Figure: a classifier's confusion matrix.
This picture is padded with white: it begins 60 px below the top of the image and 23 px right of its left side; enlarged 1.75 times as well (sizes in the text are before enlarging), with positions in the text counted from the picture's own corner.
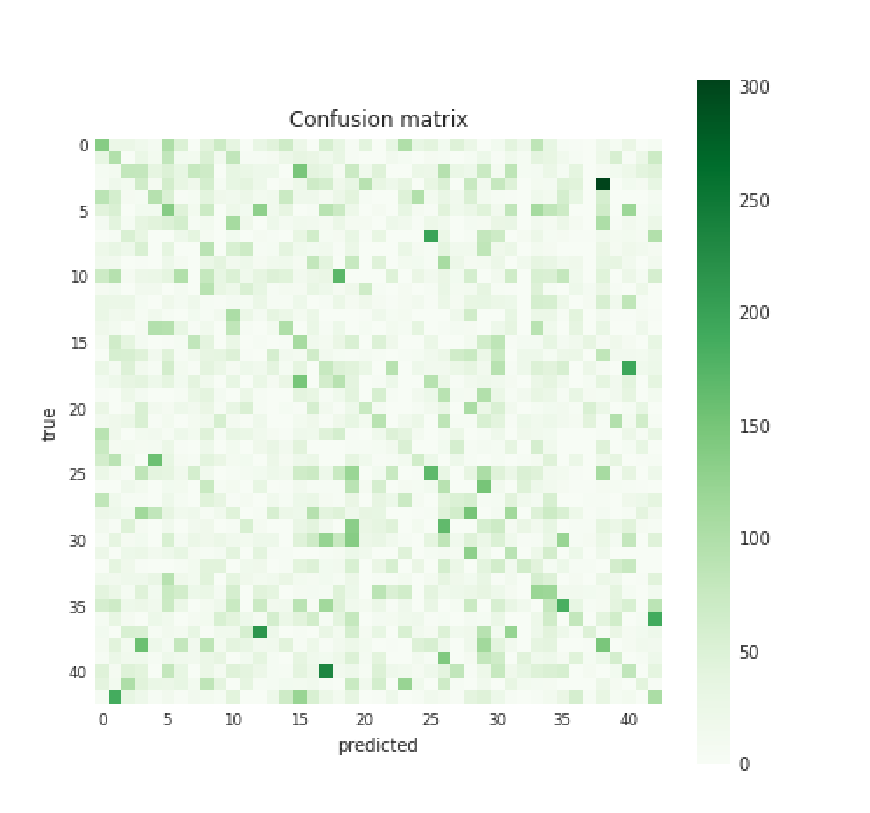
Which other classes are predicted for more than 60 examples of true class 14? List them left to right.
4, 5, 10, 33
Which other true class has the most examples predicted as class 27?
40
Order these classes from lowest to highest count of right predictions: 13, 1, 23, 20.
13, 23, 20, 1
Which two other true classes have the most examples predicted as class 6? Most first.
10, 38
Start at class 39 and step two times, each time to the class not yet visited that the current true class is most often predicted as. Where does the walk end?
29
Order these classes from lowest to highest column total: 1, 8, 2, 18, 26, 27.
27, 2, 18, 1, 8, 26
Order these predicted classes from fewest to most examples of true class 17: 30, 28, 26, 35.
26, 28, 35, 30
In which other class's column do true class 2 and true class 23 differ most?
15
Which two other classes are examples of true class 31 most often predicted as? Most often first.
28, 34
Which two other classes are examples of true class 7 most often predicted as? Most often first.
25, 42
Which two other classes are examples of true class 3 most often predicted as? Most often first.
38, 20
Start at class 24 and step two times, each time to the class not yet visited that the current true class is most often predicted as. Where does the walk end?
0
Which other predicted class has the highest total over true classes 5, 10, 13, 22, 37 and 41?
12
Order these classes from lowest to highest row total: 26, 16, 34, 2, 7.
26, 7, 16, 34, 2
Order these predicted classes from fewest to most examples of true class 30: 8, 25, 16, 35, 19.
8, 25, 16, 35, 19
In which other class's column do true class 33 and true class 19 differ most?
5
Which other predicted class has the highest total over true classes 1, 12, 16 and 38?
3
